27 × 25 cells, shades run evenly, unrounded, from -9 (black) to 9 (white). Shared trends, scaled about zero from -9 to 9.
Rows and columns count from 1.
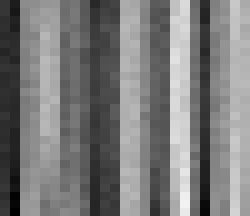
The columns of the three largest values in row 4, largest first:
19, 18, 24
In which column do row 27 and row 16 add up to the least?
2
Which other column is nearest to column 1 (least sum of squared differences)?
10
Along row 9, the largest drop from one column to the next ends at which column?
20
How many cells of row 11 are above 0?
12
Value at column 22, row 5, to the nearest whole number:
0
